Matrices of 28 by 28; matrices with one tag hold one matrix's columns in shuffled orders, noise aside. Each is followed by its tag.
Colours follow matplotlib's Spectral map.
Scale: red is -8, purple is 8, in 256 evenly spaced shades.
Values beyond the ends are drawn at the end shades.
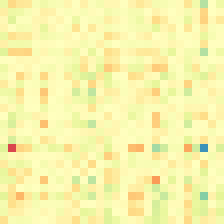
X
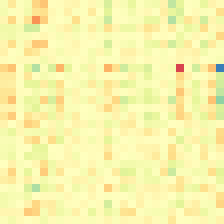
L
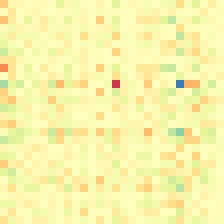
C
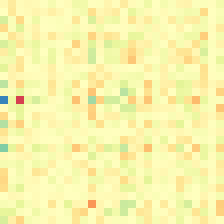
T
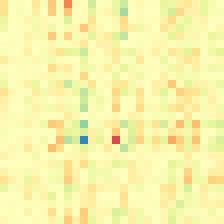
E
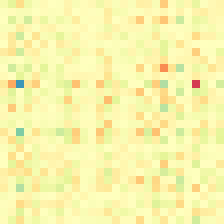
C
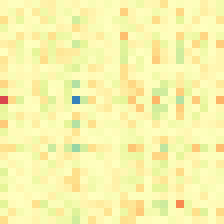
T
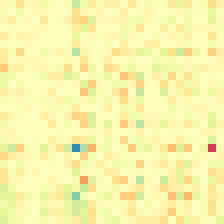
X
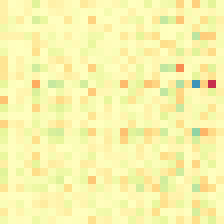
C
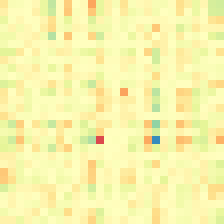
E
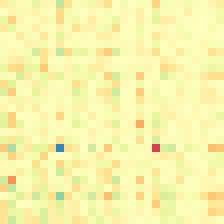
X
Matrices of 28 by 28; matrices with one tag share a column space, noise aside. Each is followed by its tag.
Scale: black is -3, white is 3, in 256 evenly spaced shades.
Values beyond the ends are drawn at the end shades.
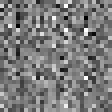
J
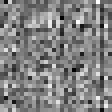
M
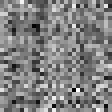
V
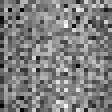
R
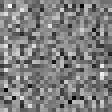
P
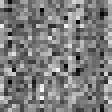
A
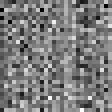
R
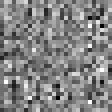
A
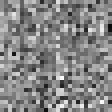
V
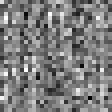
M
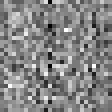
M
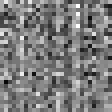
J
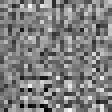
V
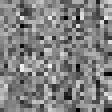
A
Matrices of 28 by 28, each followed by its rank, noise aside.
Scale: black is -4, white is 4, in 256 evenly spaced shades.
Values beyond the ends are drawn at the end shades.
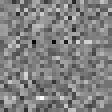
six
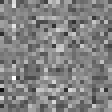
five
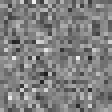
five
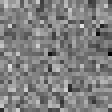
five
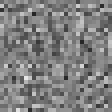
five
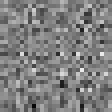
four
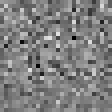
seven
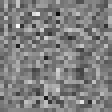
five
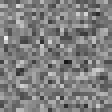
five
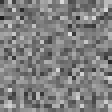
seven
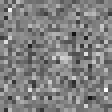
seven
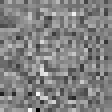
five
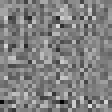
five
